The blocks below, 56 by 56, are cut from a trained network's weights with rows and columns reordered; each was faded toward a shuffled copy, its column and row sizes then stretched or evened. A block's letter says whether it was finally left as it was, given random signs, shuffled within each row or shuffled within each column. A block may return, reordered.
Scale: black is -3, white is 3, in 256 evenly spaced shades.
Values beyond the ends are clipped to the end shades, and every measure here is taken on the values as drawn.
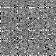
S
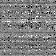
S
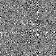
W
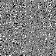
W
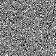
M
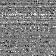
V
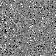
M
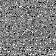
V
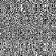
S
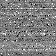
V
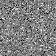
V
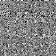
W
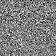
V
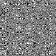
S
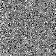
M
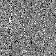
M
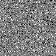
V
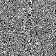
M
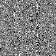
M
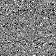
V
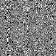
W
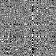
S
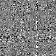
W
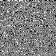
V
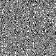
M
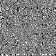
W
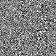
M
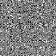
S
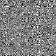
W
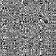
S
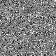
V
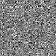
S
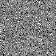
M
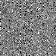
M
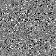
V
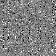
M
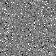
M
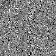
M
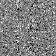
M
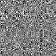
S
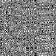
S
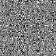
W
